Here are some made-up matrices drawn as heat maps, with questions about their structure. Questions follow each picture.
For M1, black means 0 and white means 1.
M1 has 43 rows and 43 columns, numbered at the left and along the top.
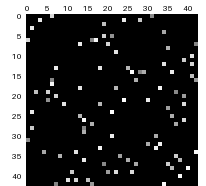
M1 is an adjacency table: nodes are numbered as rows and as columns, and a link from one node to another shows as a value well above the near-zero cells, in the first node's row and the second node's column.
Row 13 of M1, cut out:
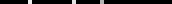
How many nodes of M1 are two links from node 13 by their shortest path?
5
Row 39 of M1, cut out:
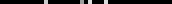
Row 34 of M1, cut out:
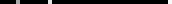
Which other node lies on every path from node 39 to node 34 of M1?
node 42
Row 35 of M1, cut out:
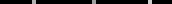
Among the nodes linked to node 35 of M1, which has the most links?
node 37
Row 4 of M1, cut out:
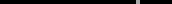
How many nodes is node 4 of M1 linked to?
1
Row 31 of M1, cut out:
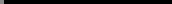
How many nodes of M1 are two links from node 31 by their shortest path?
1
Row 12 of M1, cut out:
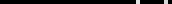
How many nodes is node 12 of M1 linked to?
2
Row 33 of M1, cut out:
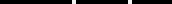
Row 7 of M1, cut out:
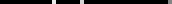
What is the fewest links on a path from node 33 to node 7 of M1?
3
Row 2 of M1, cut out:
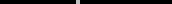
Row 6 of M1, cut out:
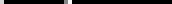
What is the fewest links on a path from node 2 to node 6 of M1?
5
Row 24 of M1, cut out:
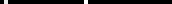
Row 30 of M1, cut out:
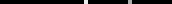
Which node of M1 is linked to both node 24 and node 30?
node 21
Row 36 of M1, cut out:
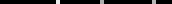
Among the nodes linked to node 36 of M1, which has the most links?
node 14
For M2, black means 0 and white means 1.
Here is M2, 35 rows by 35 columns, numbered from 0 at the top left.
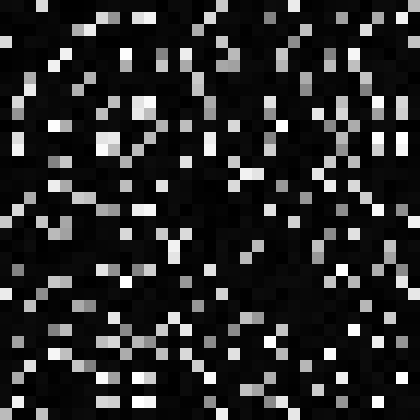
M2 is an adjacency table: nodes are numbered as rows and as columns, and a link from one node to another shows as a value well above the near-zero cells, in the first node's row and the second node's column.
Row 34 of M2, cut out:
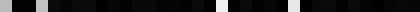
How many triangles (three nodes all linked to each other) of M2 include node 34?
6
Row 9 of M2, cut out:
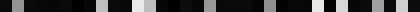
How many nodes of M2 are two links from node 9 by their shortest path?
5
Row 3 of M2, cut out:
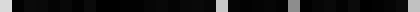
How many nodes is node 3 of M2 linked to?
4
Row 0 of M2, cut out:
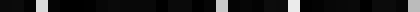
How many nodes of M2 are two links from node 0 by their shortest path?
1
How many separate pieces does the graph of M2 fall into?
2
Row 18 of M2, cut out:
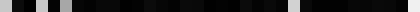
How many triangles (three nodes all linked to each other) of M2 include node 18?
6
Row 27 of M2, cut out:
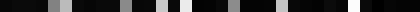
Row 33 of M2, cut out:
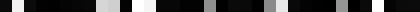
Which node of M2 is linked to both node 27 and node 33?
node 23
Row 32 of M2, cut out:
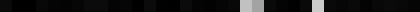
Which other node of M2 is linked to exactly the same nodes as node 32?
node 14
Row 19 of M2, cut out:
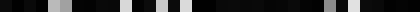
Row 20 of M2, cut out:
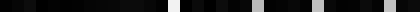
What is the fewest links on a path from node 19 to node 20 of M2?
6
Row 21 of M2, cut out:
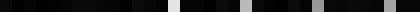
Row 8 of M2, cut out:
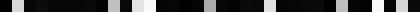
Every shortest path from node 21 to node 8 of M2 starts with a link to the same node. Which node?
node 26
